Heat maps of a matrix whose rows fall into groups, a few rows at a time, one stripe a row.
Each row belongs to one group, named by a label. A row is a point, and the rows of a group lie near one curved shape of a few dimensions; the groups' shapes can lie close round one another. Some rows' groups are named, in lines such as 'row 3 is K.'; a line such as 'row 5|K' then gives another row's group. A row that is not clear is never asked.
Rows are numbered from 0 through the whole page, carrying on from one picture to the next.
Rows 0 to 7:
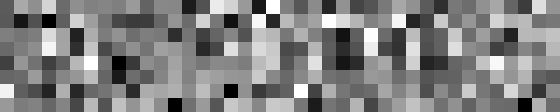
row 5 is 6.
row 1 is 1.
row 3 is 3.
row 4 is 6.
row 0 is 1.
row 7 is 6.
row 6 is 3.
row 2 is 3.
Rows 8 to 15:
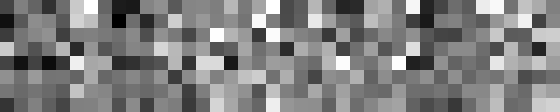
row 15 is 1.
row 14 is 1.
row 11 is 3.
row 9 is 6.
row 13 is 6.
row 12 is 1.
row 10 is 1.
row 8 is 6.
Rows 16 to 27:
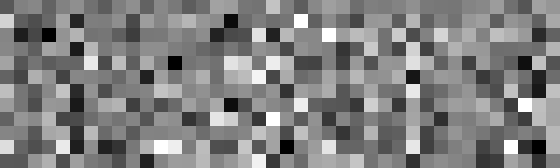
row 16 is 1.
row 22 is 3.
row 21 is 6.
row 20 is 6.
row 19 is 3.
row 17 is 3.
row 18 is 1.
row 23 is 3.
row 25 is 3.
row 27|6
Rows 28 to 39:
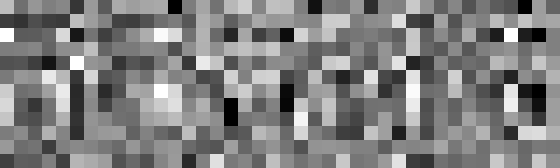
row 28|6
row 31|6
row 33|3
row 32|1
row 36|3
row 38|1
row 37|3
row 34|3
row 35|3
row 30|3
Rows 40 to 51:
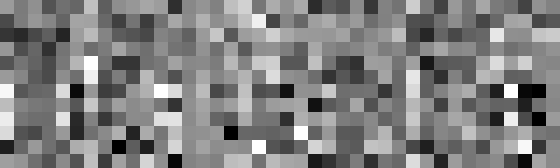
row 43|1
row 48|3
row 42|1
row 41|6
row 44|6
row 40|6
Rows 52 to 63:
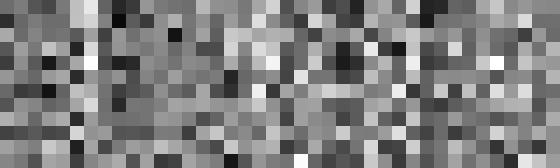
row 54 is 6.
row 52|6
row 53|6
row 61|1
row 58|1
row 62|3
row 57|3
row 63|3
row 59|6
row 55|3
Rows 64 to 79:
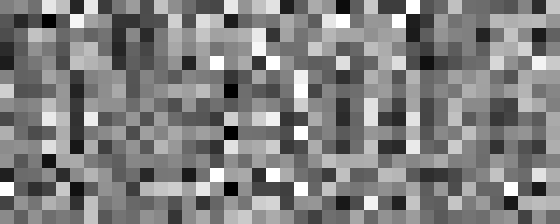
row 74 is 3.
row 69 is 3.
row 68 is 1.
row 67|6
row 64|3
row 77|3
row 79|6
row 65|1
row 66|6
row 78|3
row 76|1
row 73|3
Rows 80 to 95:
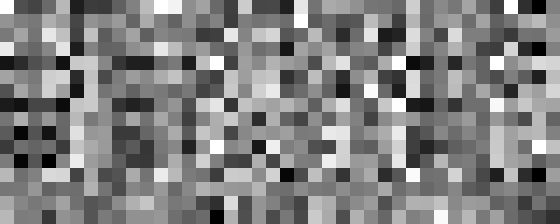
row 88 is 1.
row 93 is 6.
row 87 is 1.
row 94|1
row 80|3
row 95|1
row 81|3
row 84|1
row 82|3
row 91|1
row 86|3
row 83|3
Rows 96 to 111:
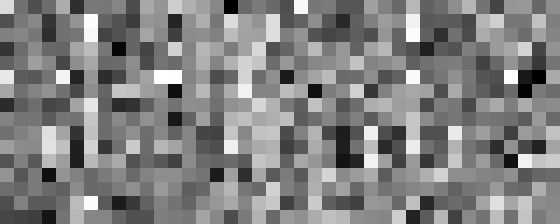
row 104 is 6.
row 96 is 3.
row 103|6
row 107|3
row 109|1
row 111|1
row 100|6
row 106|3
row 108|1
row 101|3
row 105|3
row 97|6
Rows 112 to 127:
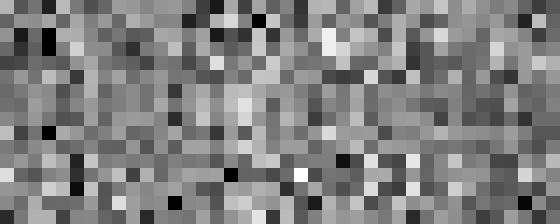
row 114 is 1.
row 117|3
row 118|6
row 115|1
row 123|3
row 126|6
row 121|1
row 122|6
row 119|6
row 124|3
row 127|6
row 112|1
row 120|6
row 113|1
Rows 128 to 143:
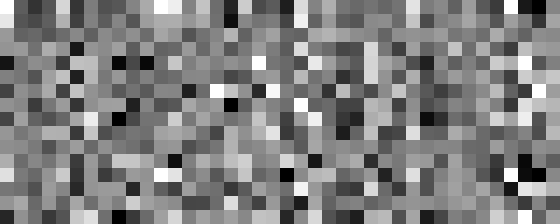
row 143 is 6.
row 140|3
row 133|3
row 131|3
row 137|3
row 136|6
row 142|1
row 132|6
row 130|1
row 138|1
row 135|3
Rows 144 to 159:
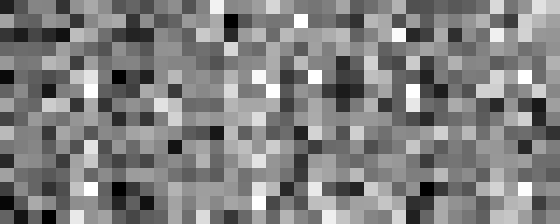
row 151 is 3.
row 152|6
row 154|6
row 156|1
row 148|3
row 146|1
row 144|1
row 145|3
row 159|1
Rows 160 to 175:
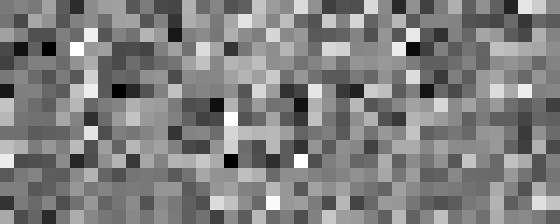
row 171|3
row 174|1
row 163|1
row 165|6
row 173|1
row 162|6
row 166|6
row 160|3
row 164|6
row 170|1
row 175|1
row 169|6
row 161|6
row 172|6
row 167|1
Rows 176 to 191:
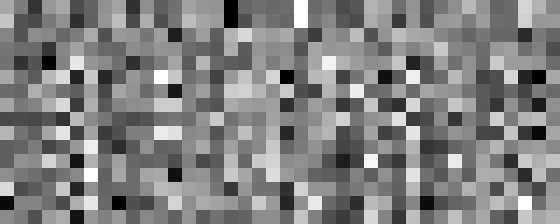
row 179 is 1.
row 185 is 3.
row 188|6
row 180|1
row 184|1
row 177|3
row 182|6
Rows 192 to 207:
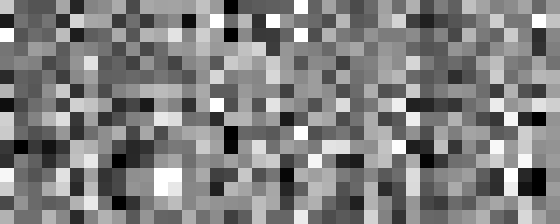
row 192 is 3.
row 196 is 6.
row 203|6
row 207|3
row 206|6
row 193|1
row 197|1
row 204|3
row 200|3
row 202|1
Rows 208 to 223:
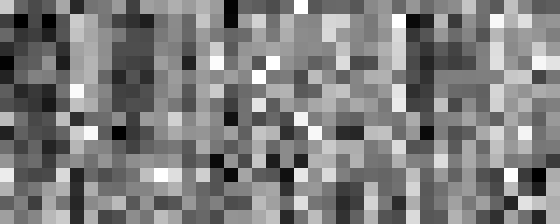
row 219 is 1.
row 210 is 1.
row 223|3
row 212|1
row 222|3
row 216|3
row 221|3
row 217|6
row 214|1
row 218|1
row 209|1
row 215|1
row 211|1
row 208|3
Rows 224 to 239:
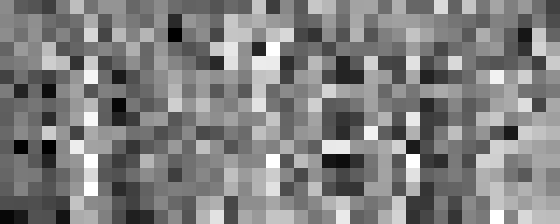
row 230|1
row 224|1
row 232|6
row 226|6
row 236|6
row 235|6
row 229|6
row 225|6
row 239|1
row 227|1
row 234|1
